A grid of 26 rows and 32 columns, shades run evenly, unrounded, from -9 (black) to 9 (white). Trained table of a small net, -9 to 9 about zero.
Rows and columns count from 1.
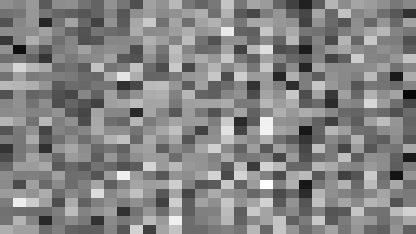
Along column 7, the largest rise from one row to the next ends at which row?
6
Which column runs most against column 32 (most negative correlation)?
27
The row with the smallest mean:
2
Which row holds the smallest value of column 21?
17
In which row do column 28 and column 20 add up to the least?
10
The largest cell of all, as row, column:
21, 21
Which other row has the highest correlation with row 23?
8
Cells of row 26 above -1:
19
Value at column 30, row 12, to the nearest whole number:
2
